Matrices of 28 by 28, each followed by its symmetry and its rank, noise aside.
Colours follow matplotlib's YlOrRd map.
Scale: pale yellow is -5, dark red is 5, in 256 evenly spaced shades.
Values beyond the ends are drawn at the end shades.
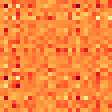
no symmetry, rank three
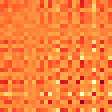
symmetric, rank two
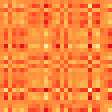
symmetric, rank one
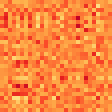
no symmetry, rank three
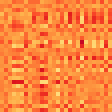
antisymmetric, rank two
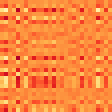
no symmetry, rank one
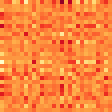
antisymmetric, rank two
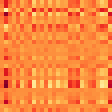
no symmetry, rank one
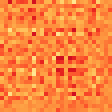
no symmetry, rank three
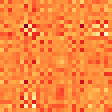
symmetric, rank three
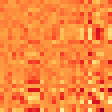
antisymmetric, rank two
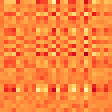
no symmetry, rank one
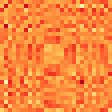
symmetric, rank three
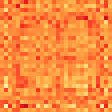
no symmetry, rank three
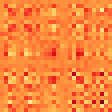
symmetric, rank two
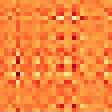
antisymmetric, rank two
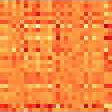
no symmetry, rank two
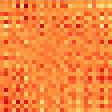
antisymmetric, rank two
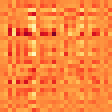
antisymmetric, rank two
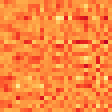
no symmetry, rank three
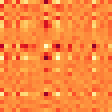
symmetric, rank one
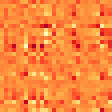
antisymmetric, rank two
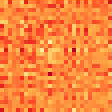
symmetric, rank three
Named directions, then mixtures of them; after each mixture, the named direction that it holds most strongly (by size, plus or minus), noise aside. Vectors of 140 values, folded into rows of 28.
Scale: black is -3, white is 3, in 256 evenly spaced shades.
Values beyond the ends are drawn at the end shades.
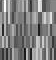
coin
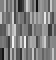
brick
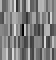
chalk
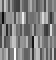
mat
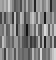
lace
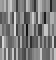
lace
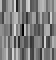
chalk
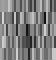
lace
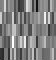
brick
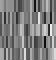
lace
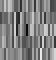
lace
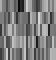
brick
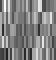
coin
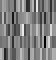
chalk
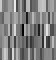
chalk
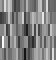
lace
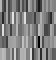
coin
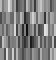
lace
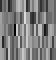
lace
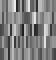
chalk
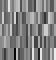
mat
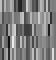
brick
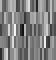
chalk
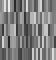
lace
